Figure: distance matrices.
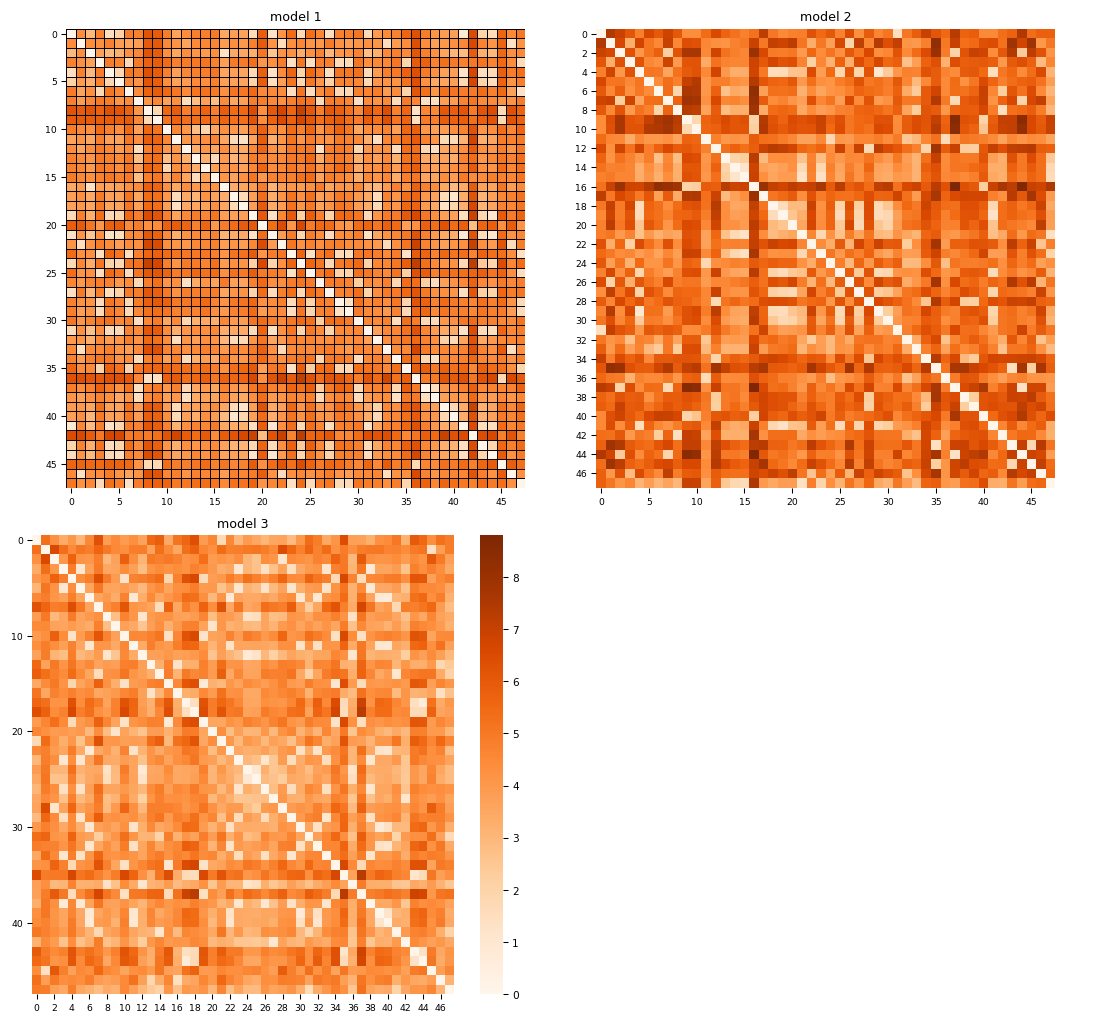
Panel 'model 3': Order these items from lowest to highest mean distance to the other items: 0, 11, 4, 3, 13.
3, 11, 13, 0, 4
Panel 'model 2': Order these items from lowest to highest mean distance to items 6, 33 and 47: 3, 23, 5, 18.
23, 5, 3, 18
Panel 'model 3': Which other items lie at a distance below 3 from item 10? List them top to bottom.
4, 15, 19, 34, 37
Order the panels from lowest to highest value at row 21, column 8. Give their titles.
model 2, model 3, model 1
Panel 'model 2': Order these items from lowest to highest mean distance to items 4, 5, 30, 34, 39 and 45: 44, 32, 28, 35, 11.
11, 28, 32, 35, 44
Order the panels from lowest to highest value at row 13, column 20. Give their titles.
model 3, model 2, model 1
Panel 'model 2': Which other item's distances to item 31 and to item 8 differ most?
0
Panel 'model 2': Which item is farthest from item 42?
16
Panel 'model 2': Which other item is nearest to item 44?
37
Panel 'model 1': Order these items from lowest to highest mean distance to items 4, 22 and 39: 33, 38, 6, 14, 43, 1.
43, 1, 33, 38, 14, 6
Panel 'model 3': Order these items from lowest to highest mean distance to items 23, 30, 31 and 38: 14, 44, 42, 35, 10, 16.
42, 14, 16, 10, 44, 35
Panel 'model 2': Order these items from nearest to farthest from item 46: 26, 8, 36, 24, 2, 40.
26, 24, 36, 8, 40, 2
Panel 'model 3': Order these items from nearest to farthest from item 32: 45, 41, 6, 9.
6, 41, 9, 45
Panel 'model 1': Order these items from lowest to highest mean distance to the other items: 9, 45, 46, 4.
4, 46, 45, 9
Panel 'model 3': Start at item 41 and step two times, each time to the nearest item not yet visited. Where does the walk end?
7
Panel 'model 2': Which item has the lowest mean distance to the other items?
21
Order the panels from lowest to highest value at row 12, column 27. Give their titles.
model 3, model 1, model 2
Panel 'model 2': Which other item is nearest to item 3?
22
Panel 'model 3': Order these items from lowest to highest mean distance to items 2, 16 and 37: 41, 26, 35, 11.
41, 26, 11, 35
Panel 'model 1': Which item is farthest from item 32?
42
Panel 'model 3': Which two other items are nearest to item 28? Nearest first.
2, 25
